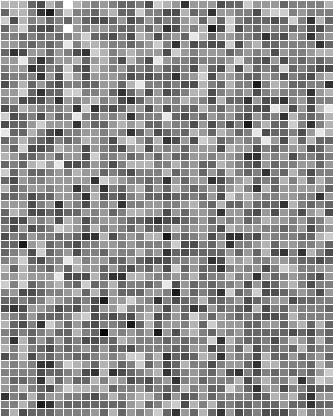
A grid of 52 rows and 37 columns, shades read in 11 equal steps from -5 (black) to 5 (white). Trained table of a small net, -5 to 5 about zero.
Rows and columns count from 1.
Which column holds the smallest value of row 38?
12
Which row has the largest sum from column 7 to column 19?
6
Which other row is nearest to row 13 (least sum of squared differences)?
26
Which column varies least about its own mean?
34
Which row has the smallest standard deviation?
44
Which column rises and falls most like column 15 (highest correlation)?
16
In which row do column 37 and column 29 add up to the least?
11
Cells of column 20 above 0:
17
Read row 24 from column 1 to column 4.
2 -1 0 1
